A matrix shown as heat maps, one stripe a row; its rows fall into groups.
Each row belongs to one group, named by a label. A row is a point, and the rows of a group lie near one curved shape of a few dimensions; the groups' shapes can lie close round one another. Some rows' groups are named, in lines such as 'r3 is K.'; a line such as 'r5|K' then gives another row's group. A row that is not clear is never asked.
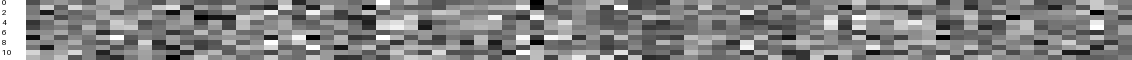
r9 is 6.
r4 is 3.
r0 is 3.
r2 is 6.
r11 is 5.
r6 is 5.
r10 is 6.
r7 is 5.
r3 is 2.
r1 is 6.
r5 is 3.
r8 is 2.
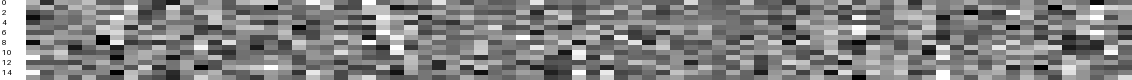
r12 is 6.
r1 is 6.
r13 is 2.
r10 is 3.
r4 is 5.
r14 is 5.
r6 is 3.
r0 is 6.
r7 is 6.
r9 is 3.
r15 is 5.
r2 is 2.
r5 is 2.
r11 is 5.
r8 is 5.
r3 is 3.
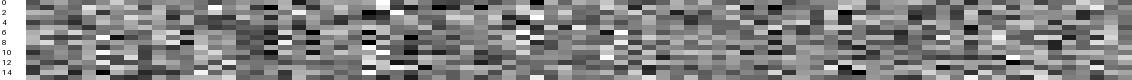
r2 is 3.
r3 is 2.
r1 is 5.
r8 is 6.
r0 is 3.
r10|5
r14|5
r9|5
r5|3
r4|6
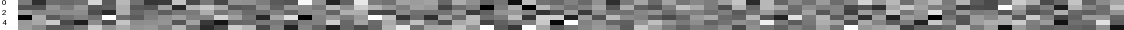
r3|5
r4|3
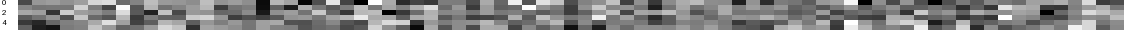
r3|2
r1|2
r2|6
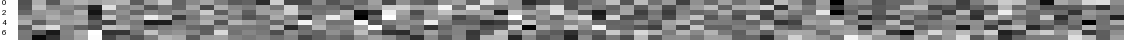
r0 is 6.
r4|6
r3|6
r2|3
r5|3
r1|5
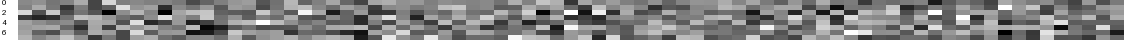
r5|3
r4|2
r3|3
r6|2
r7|6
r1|2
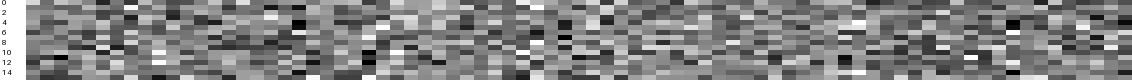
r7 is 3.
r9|3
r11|3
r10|6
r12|6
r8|2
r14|2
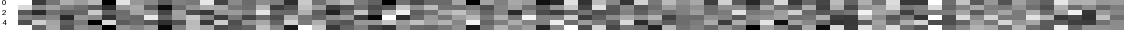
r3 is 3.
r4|5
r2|6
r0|5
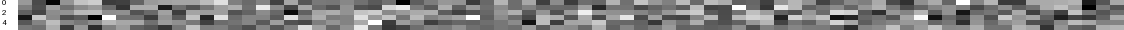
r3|5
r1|6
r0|3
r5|5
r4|3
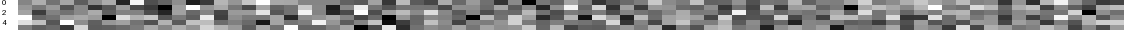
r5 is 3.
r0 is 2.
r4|6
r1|5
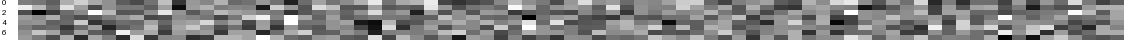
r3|2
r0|2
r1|6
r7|2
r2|3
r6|2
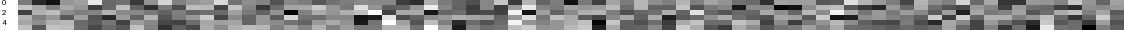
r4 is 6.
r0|3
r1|6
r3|3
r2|3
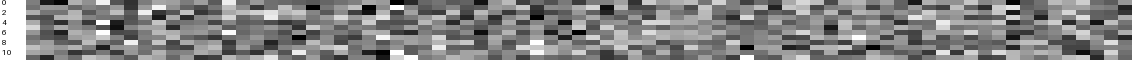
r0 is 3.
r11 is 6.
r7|2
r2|2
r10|3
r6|3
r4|3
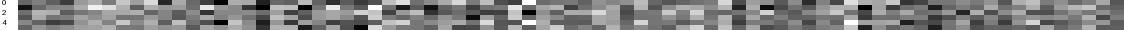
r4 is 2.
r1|5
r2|3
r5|5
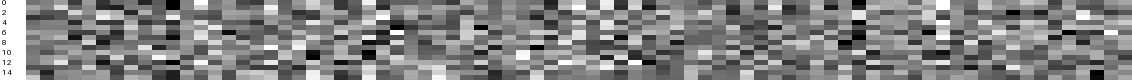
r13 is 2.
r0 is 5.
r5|5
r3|3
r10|5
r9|2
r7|5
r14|6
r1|5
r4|5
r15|6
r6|3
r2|2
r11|6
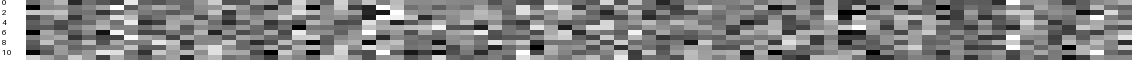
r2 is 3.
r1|5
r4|6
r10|5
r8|6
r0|2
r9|2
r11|6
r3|3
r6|5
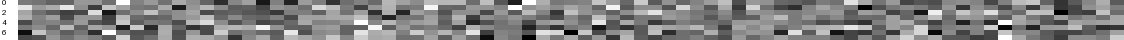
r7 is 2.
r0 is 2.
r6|5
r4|2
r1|6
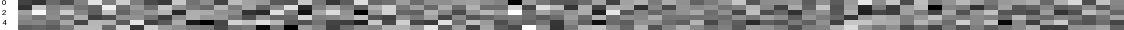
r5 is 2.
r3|5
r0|6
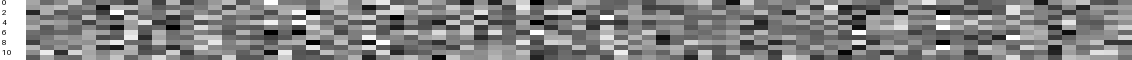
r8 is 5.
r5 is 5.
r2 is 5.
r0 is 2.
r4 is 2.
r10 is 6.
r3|5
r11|6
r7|2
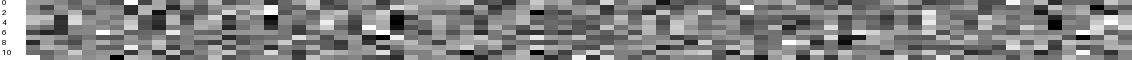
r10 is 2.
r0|2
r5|6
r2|2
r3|6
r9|2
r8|6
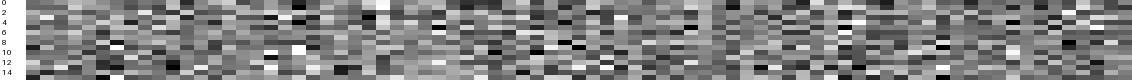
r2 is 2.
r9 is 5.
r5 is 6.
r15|5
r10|2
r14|6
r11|2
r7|5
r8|3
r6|6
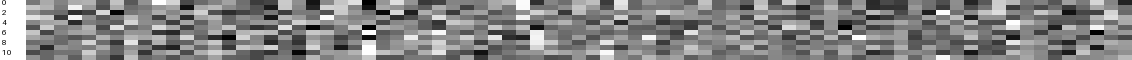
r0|6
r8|2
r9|6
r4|2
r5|6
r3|6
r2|3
